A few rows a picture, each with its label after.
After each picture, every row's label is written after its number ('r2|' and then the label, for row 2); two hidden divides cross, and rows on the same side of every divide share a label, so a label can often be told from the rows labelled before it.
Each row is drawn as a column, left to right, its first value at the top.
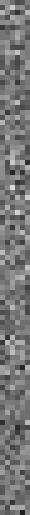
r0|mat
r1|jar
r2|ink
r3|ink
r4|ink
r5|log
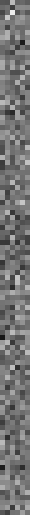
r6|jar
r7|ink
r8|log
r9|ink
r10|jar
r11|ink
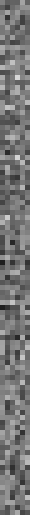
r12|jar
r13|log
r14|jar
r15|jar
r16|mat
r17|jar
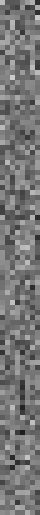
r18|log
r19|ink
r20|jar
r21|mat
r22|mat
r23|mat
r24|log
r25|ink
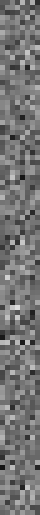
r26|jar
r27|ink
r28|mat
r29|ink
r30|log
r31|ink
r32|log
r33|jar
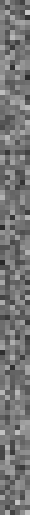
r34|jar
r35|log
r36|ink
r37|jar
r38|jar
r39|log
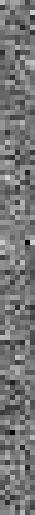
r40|mat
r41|mat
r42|mat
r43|log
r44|mat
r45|jar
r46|log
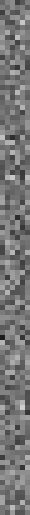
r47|jar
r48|mat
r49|mat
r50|ink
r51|jar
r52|mat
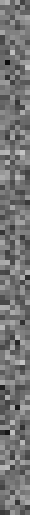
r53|mat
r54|mat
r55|jar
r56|mat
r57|ink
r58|jar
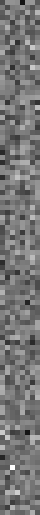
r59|jar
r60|log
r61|mat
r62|mat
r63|ink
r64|mat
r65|log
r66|log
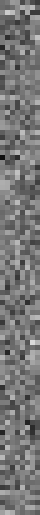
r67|mat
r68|log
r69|log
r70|mat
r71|jar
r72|mat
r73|ink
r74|ink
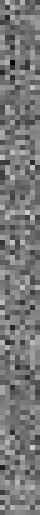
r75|jar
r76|log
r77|mat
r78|ink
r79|mat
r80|ink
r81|jar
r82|ink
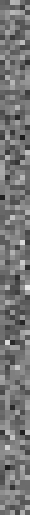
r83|mat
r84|jar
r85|log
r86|log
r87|mat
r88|ink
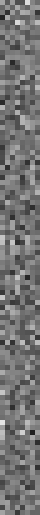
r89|log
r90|ink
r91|mat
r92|ink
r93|jar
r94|log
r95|mat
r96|jar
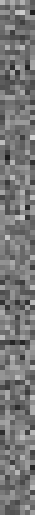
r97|mat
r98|log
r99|mat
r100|log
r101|log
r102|mat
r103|jar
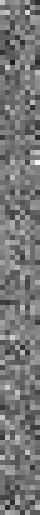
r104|mat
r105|log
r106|mat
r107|log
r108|ink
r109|log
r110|ink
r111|ink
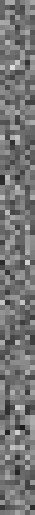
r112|jar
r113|mat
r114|log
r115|jar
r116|jar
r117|mat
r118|log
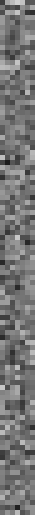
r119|jar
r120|log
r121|log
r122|log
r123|mat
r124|ink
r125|ink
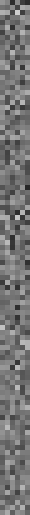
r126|log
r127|log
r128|ink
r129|log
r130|ink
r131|jar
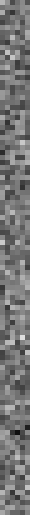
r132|log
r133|jar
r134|ink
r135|mat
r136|mat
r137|ink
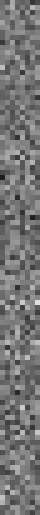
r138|jar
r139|ink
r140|mat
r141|mat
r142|jar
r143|mat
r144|ink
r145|jar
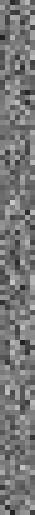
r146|mat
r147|log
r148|ink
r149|jar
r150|mat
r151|log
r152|ink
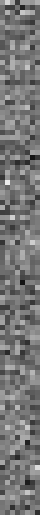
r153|jar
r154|log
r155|log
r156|jar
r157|log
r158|log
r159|mat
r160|mat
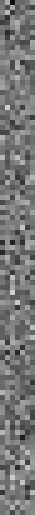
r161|jar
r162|log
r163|ink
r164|jar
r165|ink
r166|mat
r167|mat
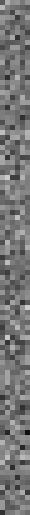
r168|ink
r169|mat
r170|jar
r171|log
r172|mat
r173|mat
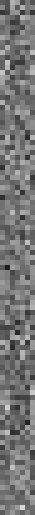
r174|ink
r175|jar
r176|mat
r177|mat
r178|ink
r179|mat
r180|jar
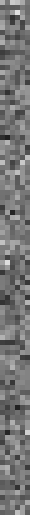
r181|mat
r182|mat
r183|log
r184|log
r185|mat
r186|jar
